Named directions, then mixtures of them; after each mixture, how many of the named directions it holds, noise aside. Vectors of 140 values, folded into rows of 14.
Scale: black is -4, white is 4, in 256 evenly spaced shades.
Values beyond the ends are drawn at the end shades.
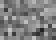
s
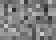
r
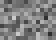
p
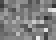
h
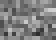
two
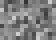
two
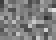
one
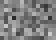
three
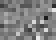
two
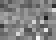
two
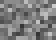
two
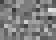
four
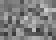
four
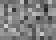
one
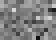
two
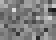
two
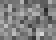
two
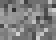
three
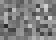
two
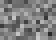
one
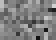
one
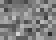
one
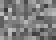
two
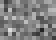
two
